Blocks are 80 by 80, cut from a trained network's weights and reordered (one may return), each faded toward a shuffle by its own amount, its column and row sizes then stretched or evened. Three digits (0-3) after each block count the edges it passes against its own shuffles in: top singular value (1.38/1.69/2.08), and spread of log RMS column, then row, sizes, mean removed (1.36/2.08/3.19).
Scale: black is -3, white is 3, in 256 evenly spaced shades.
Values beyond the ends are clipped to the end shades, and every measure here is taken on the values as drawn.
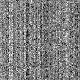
3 2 0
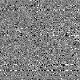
2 1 2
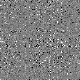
0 2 2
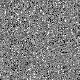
0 1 0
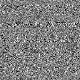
1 0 2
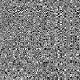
2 2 2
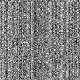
3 1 1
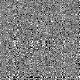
2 2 2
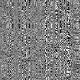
3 3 0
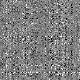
1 2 2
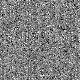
0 0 1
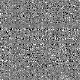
0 1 2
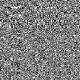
2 1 2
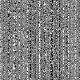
3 3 0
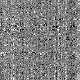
2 1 2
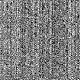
3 1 0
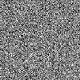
2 1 1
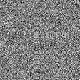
3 0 0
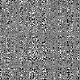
1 3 2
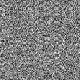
3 0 0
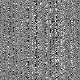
1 3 1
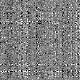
2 2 2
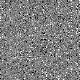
0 2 0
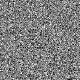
0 1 0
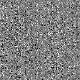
0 2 1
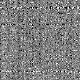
1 1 2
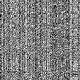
3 1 0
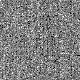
0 0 1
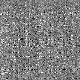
1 0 2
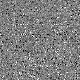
0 1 1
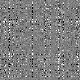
2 3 2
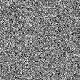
2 0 0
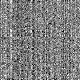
3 1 1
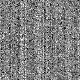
2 1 1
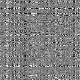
3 1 3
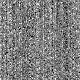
2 1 0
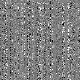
1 3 1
